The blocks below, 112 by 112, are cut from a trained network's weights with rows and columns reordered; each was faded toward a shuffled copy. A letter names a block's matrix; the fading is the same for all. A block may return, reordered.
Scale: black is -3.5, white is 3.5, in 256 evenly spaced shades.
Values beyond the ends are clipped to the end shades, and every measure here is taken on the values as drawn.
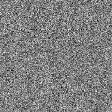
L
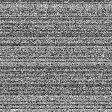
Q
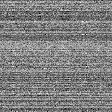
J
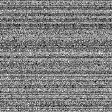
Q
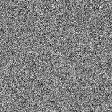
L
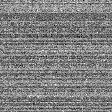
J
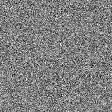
L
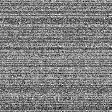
J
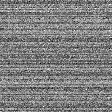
J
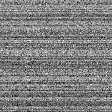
Q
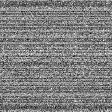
J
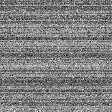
J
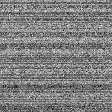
J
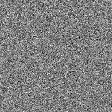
L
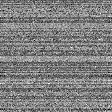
Q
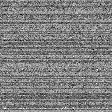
Q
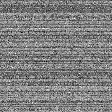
Q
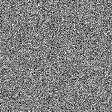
L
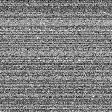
J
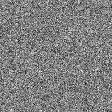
L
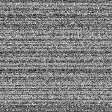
J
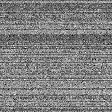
Q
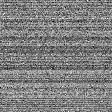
Q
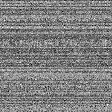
Q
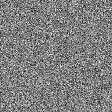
L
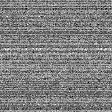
J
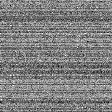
J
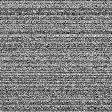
J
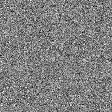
L
